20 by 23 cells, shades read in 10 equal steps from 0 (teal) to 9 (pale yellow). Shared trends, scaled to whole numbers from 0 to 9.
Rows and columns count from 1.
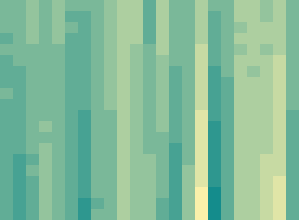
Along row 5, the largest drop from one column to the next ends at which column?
17
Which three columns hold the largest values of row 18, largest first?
16, 22, 21
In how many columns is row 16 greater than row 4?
6
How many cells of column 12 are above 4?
6
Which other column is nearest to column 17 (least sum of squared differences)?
7
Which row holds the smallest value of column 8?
19
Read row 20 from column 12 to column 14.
5 3 2
